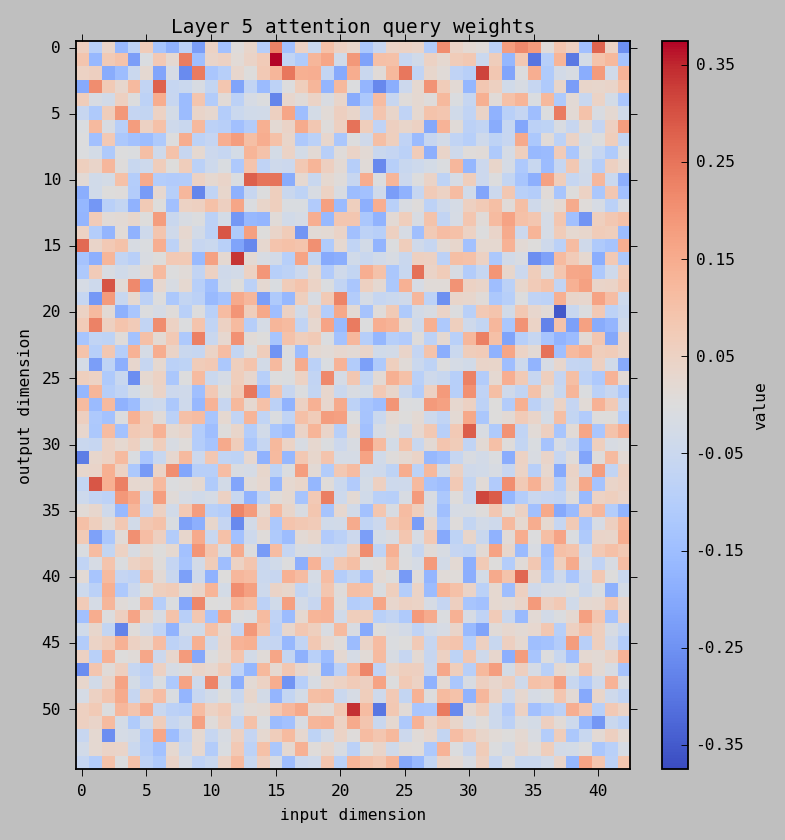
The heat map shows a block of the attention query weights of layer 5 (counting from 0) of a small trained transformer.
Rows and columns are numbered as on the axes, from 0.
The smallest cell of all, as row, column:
20, 37
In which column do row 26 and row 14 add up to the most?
13
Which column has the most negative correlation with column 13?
42
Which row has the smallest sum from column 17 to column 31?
11
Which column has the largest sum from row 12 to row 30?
6
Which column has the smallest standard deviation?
7
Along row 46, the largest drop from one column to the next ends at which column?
9
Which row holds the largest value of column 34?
40
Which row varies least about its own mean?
53
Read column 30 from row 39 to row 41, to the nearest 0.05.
-0.2 -0.2 0.05
